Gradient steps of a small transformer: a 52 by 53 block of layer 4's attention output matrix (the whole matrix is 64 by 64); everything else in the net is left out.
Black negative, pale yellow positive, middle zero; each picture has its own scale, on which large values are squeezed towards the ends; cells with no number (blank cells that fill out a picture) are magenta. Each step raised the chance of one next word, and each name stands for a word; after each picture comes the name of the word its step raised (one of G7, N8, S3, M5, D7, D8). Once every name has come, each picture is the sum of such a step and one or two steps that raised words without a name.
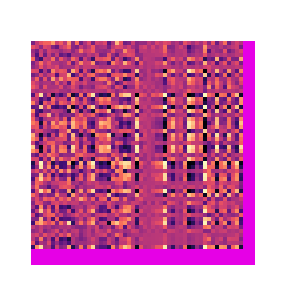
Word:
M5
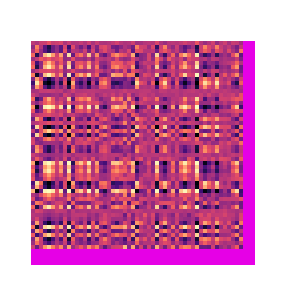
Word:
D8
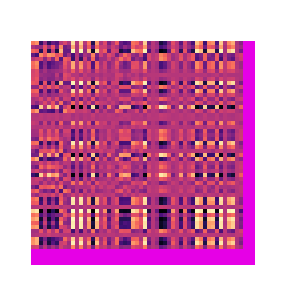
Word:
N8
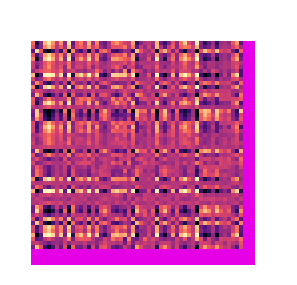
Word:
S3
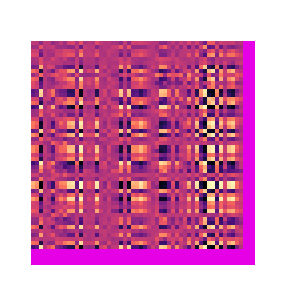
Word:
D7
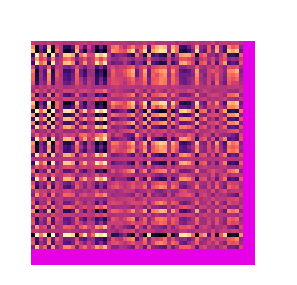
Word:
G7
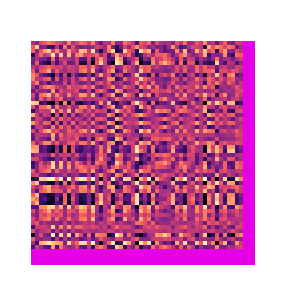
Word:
G7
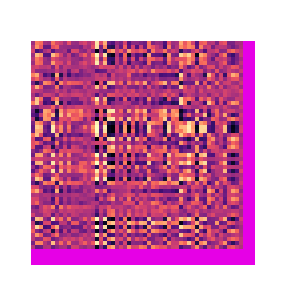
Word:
S3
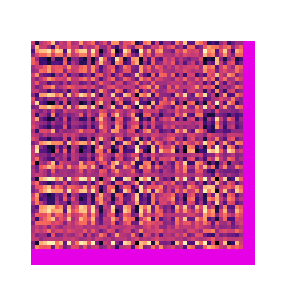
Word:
M5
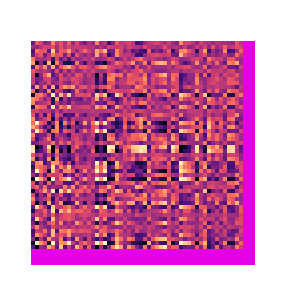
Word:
M5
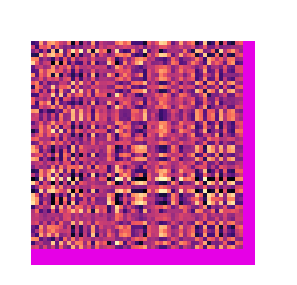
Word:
S3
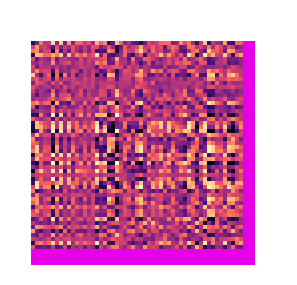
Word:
D7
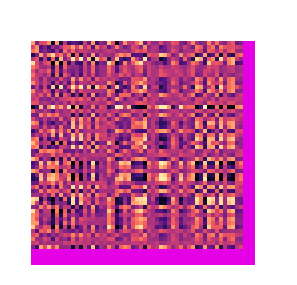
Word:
N8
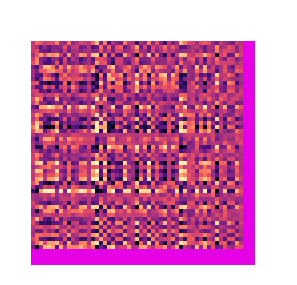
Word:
D8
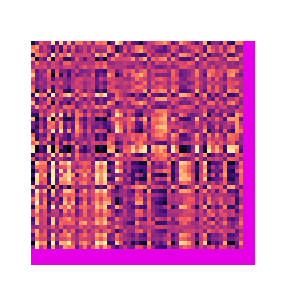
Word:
M5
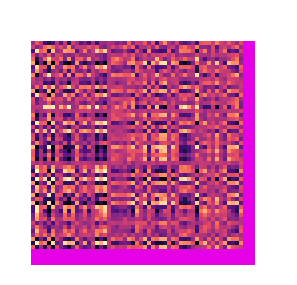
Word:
N8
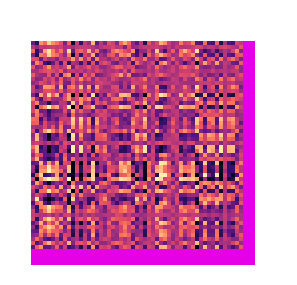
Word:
M5
